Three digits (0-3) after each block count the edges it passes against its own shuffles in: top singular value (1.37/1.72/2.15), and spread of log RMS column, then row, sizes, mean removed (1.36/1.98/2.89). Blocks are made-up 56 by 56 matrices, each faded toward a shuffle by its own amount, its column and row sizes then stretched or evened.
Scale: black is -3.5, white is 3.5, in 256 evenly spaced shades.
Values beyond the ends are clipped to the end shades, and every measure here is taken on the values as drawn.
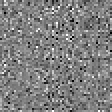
2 2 0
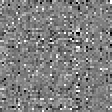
2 2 1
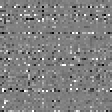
1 1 3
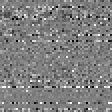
2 0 3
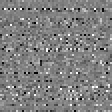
0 0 3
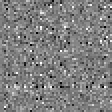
1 2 1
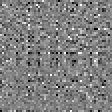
3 1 2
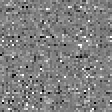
1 1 2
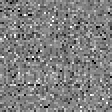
2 0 1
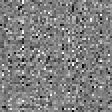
2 2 0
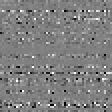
2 1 3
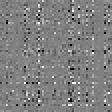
2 3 2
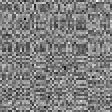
3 0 1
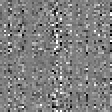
1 3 2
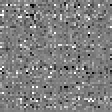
1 2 2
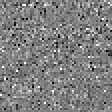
1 0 1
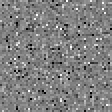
0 1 1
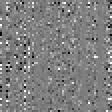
1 3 1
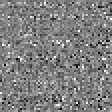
0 1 2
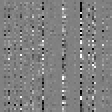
3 3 1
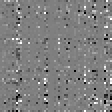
1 3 2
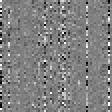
2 3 0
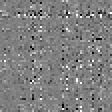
1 2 2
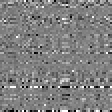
3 0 3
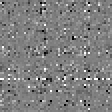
1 2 2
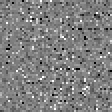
0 1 1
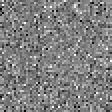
1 1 0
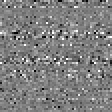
1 0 3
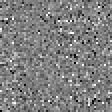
0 1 1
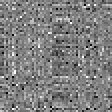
3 1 1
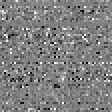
0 0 3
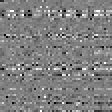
3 0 3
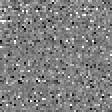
0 0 1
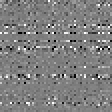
3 2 3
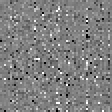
1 2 1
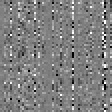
3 3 1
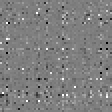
1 2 2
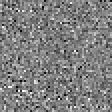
0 0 1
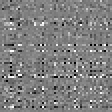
3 2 3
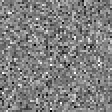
1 1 0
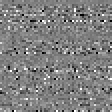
1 0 3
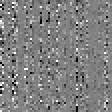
0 3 0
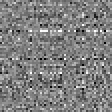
3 2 2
